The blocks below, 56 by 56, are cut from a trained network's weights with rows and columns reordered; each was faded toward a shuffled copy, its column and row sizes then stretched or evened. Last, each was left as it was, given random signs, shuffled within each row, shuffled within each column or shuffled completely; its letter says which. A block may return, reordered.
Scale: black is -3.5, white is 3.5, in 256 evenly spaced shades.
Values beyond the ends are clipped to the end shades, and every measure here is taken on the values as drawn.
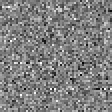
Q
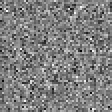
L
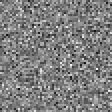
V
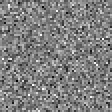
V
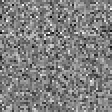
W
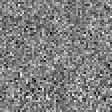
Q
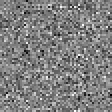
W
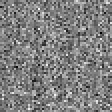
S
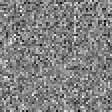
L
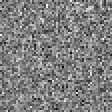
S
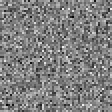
Q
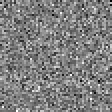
V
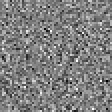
W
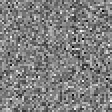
S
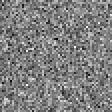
V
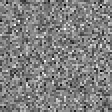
S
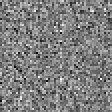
L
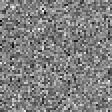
S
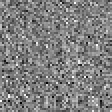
W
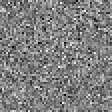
Q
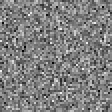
V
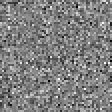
L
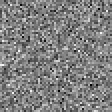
V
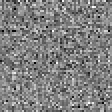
L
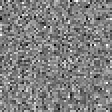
W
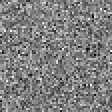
V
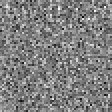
Q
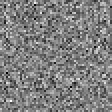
W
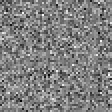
Q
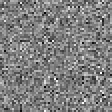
W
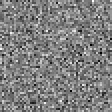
Q
